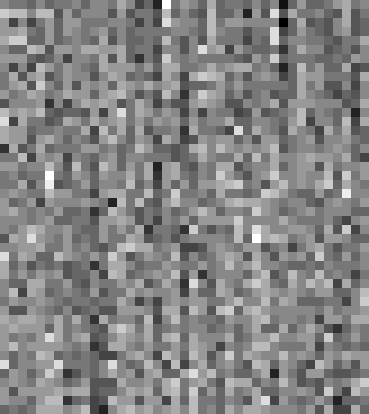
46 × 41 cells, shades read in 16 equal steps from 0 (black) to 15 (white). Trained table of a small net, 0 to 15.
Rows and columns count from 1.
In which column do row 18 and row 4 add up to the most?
31
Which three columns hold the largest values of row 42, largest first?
22, 6, 24
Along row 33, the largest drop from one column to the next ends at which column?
3
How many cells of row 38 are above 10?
4
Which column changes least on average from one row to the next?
33
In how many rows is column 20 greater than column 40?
31
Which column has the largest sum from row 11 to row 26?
39
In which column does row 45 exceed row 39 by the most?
36
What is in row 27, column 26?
7
